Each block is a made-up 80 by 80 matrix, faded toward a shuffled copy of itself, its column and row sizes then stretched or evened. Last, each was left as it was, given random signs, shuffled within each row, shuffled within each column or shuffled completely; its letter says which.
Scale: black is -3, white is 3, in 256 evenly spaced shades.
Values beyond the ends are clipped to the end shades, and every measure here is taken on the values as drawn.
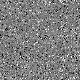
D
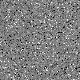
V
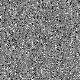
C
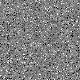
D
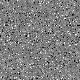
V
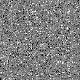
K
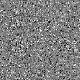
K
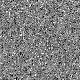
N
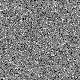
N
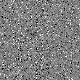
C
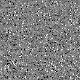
D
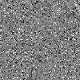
K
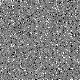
K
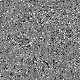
V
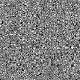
K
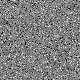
N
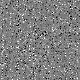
C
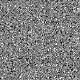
D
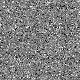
V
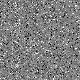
C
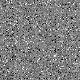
D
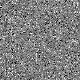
C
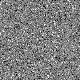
N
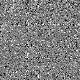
D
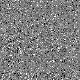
D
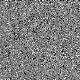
D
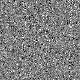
C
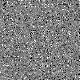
D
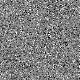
D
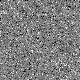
N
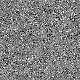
V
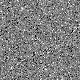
N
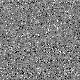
V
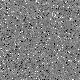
N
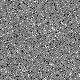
N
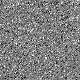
V
